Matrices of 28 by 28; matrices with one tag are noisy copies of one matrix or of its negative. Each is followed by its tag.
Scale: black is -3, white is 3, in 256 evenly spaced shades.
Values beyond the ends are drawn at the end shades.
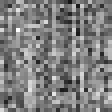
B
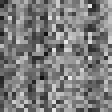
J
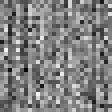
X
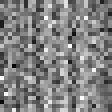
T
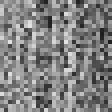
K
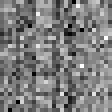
K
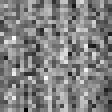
T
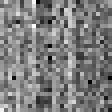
K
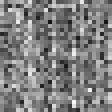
B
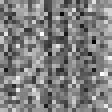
T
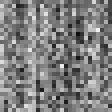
J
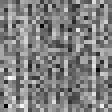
X
